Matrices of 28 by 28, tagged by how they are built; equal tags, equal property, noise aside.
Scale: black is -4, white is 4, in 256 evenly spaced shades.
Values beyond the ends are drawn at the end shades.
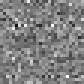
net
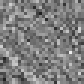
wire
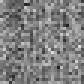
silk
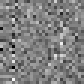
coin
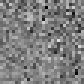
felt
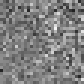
felt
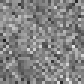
wire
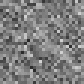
wire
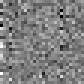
coin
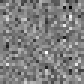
coin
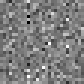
coin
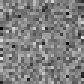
coin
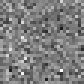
coin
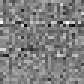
net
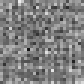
silk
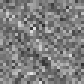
wire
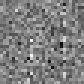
coin
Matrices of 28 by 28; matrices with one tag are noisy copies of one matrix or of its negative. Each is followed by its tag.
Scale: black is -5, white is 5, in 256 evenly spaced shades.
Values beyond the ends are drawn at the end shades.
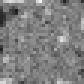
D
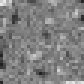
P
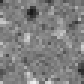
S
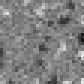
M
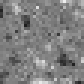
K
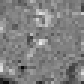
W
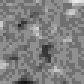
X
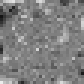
D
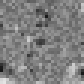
W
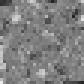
P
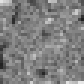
P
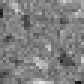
K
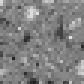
S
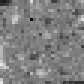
P
